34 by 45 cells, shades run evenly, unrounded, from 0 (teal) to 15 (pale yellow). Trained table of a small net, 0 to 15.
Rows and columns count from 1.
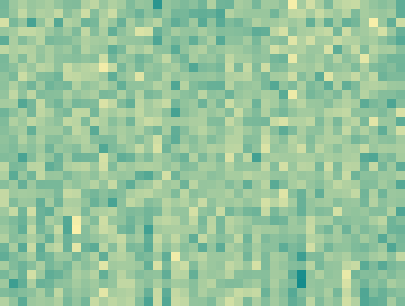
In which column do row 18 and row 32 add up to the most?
39
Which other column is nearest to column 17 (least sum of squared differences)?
8
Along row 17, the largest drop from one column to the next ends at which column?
19
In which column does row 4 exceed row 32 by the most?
34
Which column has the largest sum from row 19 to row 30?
9
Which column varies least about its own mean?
24
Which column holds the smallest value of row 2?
25
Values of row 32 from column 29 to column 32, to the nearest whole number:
9 7 10 8
